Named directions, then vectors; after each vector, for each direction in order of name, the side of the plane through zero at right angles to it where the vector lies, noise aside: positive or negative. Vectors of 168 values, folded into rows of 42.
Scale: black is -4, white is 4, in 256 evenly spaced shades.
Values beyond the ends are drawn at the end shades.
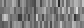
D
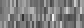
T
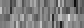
negative, negative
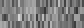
negative, positive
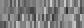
positive, negative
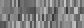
positive, negative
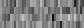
negative, negative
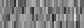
negative, negative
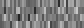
positive, negative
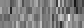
negative, negative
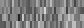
positive, negative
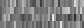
positive, positive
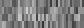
negative, positive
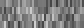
negative, positive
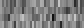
negative, negative
